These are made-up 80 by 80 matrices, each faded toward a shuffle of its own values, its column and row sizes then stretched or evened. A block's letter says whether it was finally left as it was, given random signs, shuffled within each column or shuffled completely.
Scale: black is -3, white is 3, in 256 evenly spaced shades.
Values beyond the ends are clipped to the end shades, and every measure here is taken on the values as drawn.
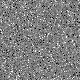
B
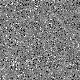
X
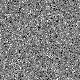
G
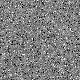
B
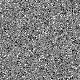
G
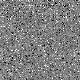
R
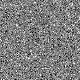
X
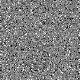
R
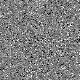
X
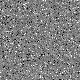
B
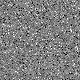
B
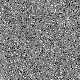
B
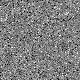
B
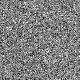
X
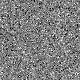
B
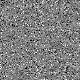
R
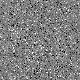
G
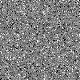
X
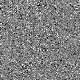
X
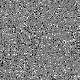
R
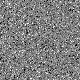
B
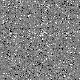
X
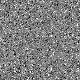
X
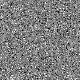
X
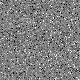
B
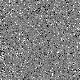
X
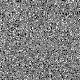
R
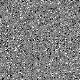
X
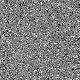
G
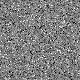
B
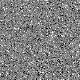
X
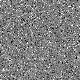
B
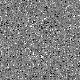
R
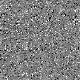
R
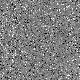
G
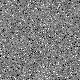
B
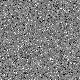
B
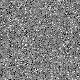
G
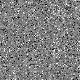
X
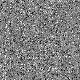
X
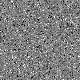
B
